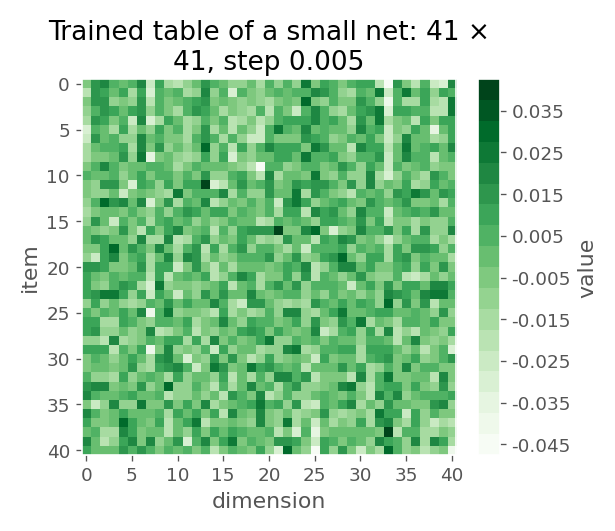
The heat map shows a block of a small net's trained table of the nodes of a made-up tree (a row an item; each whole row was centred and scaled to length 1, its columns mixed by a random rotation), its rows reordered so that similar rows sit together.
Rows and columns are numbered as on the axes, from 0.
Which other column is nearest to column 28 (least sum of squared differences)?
9
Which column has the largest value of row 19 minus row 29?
3
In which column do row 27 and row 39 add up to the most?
7
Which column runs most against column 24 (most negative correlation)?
38
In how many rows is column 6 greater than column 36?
23
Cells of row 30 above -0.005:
22
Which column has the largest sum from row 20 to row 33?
33
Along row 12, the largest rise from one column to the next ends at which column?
10
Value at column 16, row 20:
-0.015
